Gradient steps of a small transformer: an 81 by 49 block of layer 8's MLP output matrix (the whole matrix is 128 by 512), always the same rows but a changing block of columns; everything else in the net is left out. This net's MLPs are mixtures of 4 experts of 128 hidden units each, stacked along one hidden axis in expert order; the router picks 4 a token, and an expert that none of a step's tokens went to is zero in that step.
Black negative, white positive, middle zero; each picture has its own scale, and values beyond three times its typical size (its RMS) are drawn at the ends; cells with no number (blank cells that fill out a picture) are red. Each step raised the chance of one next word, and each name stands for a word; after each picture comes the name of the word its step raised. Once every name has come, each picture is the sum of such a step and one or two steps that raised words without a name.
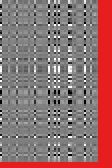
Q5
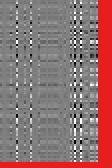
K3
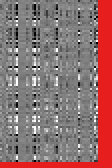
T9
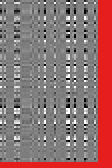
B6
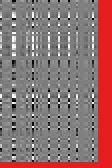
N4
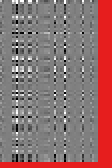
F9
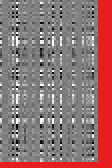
K3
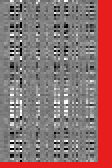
F9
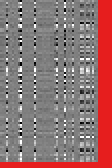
Q5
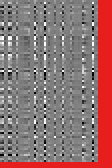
Q5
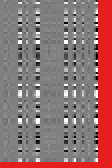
K3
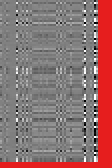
Q5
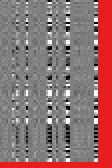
B6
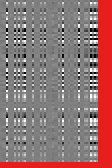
K3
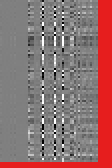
N4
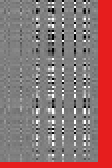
B6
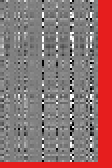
N4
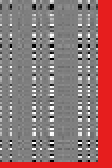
T9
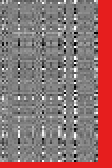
F9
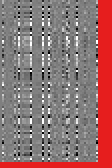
K3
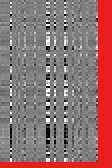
N4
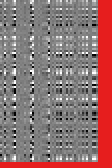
F9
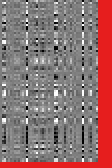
K3
